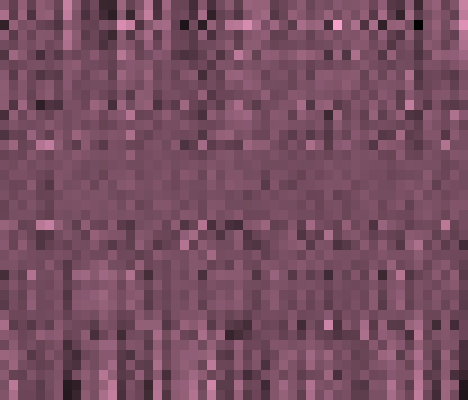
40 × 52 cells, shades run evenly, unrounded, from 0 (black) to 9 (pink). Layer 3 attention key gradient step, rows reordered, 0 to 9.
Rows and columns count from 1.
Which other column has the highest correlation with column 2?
35
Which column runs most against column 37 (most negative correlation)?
51
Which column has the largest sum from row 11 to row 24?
15
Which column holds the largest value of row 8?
46
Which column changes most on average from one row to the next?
23
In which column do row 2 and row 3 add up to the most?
52
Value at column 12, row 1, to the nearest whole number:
2
